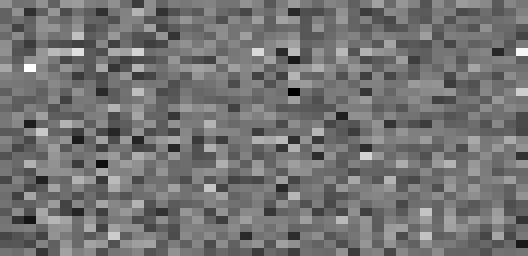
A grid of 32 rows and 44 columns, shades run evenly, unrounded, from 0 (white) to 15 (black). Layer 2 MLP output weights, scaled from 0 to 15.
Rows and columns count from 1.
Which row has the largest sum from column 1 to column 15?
6
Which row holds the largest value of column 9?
21
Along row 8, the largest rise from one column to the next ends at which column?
35
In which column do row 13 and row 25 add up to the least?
25
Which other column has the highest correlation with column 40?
14
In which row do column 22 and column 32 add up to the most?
23
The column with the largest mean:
9
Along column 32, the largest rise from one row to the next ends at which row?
2
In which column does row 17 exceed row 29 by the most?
10
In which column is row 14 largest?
20
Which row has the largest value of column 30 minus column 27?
17
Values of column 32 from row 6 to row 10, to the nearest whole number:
10 6 10 9 7
